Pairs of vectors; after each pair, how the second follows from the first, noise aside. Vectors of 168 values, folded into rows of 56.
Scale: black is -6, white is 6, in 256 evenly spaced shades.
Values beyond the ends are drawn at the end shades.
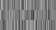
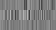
wrapped around, partly zeroed.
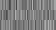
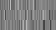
wrapped around, partly zeroed.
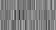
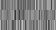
copied.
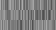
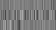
wrapped around, negated, partly zeroed.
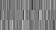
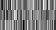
reversed, scaled up.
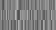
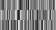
scaled up.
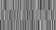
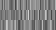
reversed, negated.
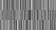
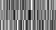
scaled up.
